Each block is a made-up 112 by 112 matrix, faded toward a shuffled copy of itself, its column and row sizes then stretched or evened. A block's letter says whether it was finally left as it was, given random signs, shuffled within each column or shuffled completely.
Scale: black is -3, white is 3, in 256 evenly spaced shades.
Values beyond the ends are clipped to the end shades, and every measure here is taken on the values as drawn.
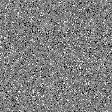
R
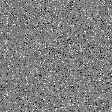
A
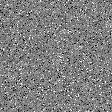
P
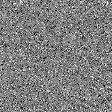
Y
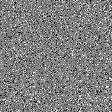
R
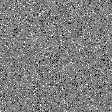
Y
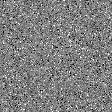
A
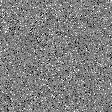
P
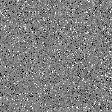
R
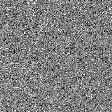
R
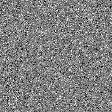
Y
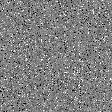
A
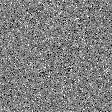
P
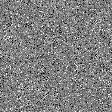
A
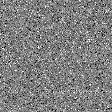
Y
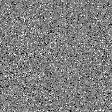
Y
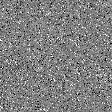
Y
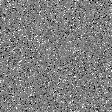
A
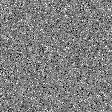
P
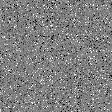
Y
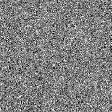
R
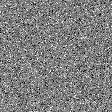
P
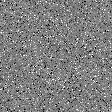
P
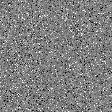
A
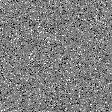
A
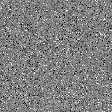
R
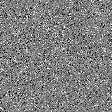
R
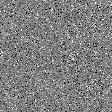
A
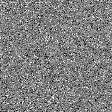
Y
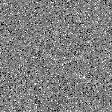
R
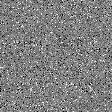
Y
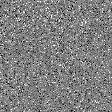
R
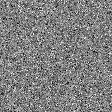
P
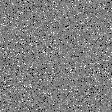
Y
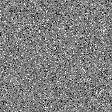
A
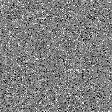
R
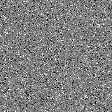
R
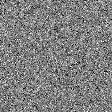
A
